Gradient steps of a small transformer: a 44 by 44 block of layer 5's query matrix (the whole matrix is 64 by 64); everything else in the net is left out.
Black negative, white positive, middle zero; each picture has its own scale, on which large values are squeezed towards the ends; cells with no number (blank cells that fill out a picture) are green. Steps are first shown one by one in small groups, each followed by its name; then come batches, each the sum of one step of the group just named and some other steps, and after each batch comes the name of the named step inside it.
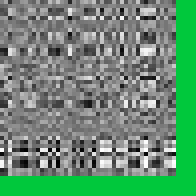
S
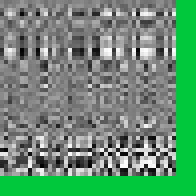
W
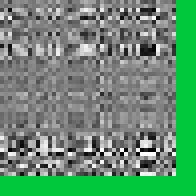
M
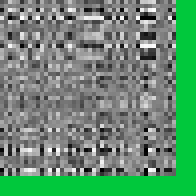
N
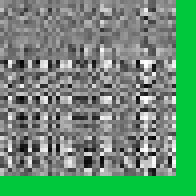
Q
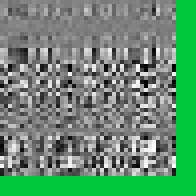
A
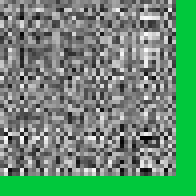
W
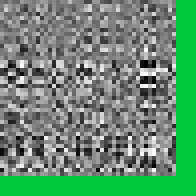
M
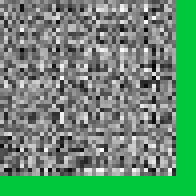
A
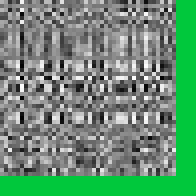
Q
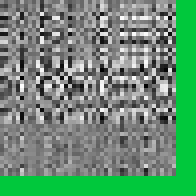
A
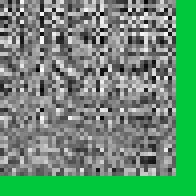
M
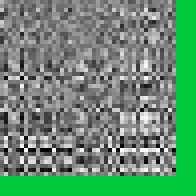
Q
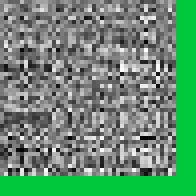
M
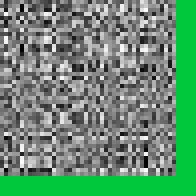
W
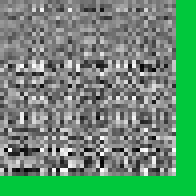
Q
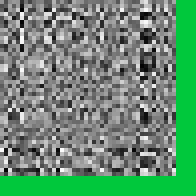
M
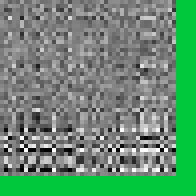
M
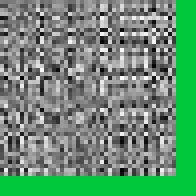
M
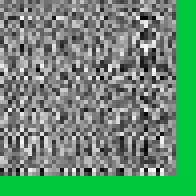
N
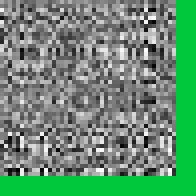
W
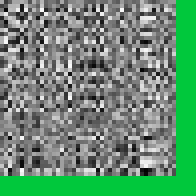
W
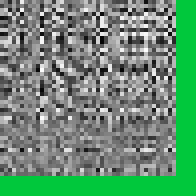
Q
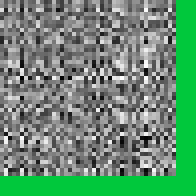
S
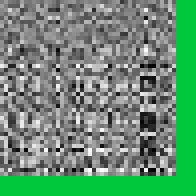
W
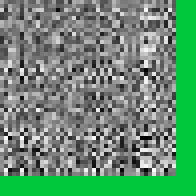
S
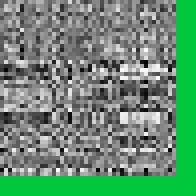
W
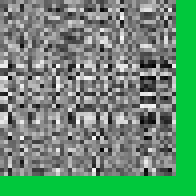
N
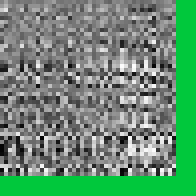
A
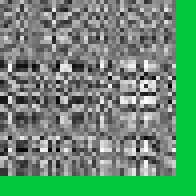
S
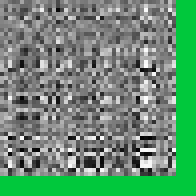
Q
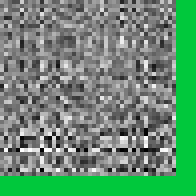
Q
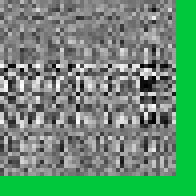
A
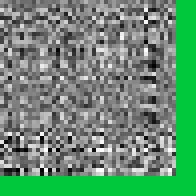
S
